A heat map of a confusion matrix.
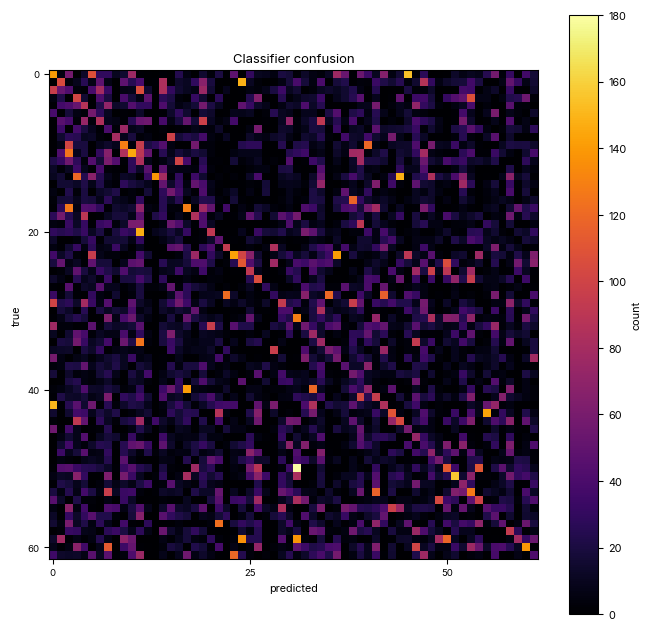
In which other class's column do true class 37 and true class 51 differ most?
31
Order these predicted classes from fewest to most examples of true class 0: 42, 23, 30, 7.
30, 7, 23, 42
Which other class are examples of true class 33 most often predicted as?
15
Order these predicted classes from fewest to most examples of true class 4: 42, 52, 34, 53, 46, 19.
42, 52, 34, 53, 19, 46
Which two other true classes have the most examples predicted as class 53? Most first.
3, 26
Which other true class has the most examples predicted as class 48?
25
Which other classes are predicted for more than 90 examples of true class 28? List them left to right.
22, 35, 42
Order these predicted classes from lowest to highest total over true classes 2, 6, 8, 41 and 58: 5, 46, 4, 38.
5, 4, 38, 46
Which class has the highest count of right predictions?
51
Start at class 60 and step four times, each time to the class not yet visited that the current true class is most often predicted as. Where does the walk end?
17
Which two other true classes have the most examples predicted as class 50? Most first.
59, 24
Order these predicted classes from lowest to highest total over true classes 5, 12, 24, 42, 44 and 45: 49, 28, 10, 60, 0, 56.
49, 60, 10, 28, 56, 0
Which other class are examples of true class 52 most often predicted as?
46
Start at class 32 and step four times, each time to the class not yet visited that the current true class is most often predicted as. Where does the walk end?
38
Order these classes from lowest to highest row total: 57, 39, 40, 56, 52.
39, 52, 56, 40, 57
